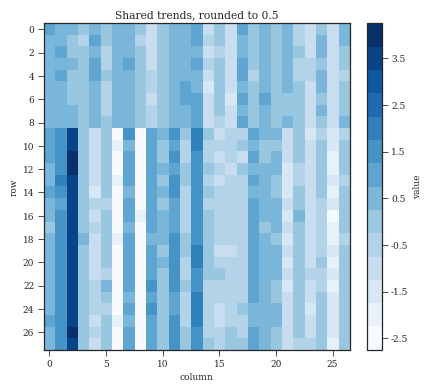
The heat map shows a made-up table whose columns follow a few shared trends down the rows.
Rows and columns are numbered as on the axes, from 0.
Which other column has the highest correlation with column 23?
15
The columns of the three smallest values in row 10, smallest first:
8, 6, 25
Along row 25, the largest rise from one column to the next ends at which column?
9
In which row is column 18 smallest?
4
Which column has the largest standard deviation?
2
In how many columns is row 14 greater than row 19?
5
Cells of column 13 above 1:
19
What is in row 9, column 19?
0.5
